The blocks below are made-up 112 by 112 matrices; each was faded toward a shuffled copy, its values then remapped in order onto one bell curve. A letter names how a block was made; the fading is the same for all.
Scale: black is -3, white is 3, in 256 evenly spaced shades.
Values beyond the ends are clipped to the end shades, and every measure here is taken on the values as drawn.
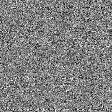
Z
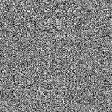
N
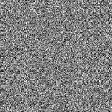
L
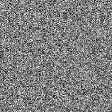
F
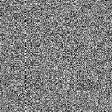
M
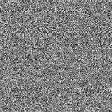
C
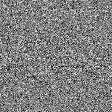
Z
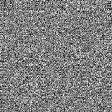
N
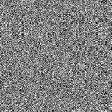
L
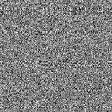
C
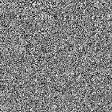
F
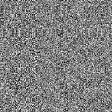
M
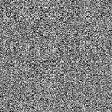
C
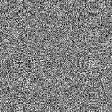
M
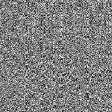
M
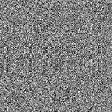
L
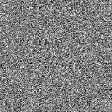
N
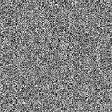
L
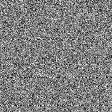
Z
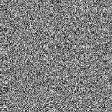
L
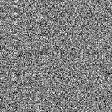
N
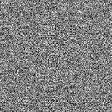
L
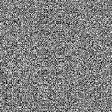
N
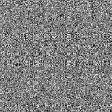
C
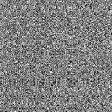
L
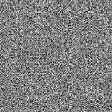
M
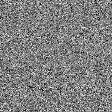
Z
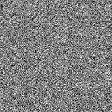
L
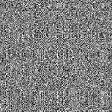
M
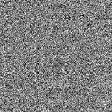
L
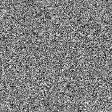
Z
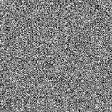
N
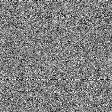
Z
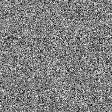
Z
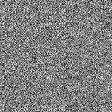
L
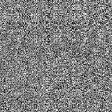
M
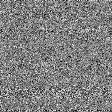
Z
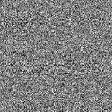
L
